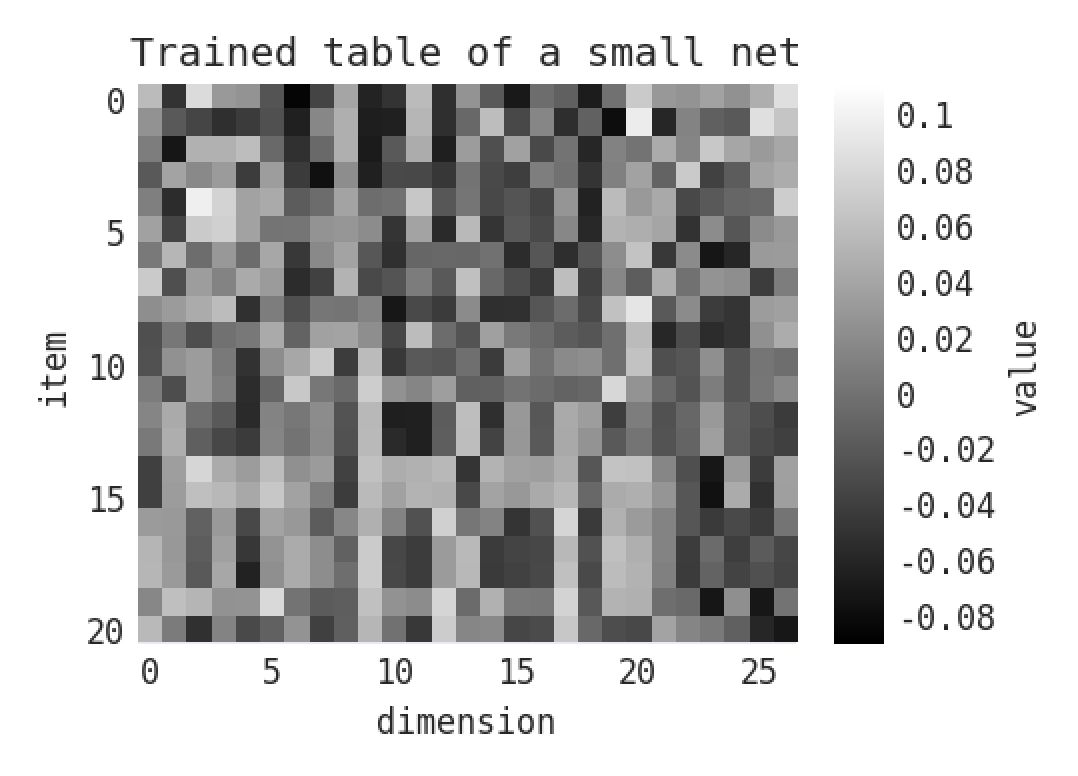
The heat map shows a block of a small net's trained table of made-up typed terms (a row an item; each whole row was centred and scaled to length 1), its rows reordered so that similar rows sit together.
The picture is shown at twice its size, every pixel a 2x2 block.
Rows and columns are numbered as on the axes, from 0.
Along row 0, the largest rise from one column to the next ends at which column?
2
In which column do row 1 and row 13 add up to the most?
20
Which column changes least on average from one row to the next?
9
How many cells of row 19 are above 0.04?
9
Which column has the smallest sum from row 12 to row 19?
25
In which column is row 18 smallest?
4
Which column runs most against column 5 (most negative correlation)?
23
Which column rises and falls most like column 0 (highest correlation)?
13
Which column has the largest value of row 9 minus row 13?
11
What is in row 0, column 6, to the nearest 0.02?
-0.08
